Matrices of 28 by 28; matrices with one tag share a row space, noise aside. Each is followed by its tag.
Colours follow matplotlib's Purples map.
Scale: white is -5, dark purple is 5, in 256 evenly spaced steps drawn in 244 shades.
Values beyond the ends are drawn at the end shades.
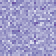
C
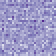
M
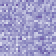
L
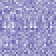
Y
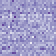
C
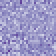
C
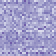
L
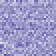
Y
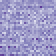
C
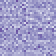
L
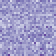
C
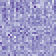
C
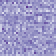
L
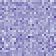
Y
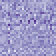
C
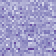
M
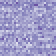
L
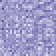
L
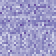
C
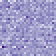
C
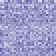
Y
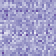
Y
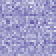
M
